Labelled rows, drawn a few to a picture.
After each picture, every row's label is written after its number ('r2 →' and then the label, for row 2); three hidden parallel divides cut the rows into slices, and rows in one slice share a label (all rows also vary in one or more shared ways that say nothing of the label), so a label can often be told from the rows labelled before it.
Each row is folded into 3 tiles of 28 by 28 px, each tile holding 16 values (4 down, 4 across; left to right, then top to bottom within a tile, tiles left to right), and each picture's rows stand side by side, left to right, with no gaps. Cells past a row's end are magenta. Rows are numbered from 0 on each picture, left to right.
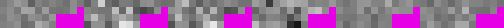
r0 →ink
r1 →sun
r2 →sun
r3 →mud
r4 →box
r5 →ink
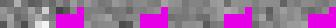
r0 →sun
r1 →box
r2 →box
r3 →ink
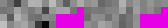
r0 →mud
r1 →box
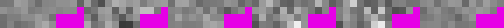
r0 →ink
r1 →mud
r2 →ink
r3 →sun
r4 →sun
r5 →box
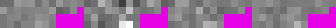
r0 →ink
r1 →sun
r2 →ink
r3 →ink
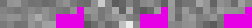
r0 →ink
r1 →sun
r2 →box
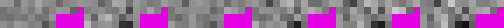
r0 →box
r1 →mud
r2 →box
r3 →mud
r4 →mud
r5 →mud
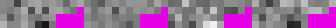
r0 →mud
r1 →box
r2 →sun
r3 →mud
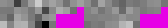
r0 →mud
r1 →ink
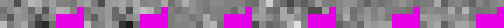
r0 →mud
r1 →mud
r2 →ink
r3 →sun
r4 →ink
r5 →ink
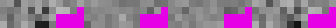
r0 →mud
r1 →ink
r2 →ink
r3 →mud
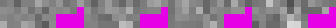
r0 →box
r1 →ink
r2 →ink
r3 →sun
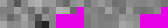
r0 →mud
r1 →ink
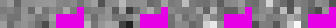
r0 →box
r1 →mud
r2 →sun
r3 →sun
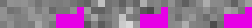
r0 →ink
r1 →sun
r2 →box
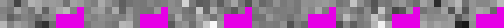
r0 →mud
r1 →ink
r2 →sun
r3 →box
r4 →sun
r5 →mud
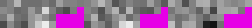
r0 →sun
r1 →sun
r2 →mud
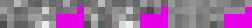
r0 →sun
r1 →sun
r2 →box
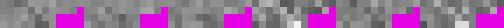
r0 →box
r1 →box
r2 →box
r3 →sun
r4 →box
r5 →sun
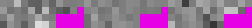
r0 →sun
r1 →ink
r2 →mud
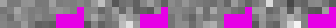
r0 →box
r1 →sun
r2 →ink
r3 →sun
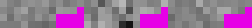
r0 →box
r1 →mud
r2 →box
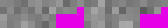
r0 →box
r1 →ink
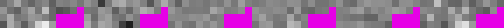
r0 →sun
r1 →mud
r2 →ink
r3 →ink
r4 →box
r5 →sun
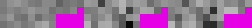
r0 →ink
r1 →mud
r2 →mud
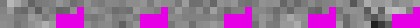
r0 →ink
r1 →box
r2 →ink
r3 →ink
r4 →mud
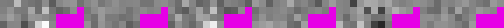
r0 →sun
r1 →box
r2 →sun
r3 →box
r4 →mud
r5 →box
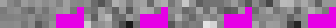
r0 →box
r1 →mud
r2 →sun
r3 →mud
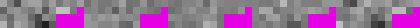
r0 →mud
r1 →box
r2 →ink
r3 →box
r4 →mud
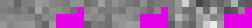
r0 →box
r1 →ink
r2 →sun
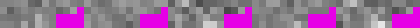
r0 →ink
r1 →box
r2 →sun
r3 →ink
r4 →sun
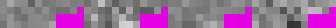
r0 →ink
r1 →sun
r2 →ink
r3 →mud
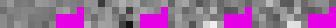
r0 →box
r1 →mud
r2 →sun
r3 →sun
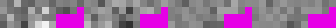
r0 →sun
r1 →mud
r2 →box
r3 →box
